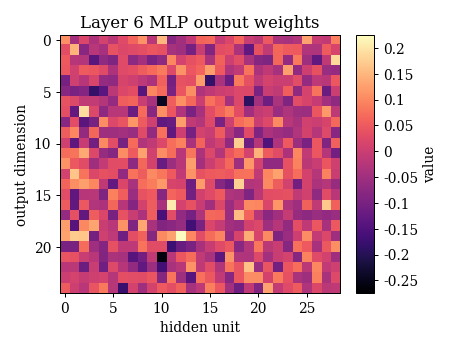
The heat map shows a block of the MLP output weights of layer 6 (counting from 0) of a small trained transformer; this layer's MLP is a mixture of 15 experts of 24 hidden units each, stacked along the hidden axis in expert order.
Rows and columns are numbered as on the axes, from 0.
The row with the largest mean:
13
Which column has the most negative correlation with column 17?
14
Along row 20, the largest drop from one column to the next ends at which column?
11
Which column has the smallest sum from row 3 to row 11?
5
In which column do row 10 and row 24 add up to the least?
6
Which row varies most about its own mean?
19
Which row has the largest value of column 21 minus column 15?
4
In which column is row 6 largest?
12
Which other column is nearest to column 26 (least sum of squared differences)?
23
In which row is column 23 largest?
3
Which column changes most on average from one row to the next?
10
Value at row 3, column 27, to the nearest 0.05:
-0.05
